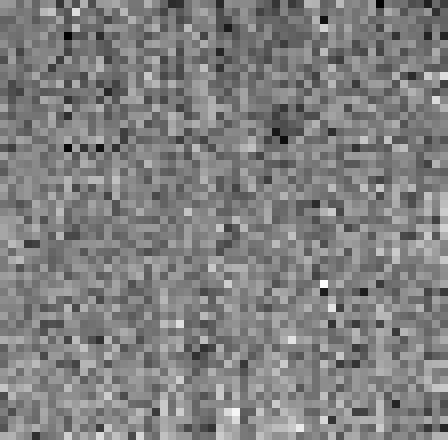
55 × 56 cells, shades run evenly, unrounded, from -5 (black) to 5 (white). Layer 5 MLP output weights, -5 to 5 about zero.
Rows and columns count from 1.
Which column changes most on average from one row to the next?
41
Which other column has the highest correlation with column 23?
21
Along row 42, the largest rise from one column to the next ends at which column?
51
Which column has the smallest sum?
9
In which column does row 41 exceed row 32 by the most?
23
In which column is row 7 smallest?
28
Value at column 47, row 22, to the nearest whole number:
1
